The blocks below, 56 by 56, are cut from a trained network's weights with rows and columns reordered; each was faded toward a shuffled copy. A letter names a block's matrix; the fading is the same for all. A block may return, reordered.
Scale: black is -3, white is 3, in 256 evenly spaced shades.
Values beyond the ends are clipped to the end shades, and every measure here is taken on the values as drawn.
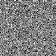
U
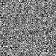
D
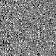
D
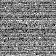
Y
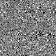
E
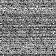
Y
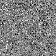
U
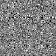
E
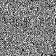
U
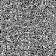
U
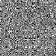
D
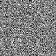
D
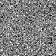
U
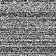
Y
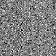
E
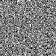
U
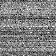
Y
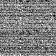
Y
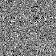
E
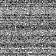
Y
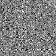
U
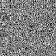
D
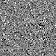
E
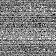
Y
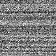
Y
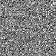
D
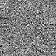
U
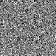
U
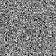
D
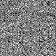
D
